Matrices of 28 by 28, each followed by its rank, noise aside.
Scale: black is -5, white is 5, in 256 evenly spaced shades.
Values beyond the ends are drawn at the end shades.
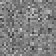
eight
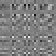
two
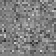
eight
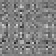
three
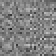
four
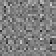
four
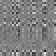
two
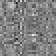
four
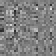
three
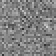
eight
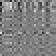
two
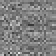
four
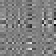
two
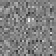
four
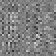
four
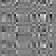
two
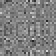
four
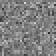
eight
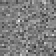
eight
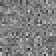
six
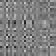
two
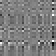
two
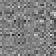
four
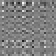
two
